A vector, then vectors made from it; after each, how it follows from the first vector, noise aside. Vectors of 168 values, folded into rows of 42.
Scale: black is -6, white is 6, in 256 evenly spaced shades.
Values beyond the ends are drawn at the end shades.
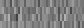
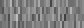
negated.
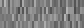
reversed, negated.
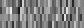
wrapped around, scaled up.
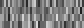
wrapped around, negated, scaled up.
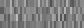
negated.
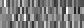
reversed, negated, scaled up.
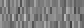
reversed, negated.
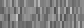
negated.
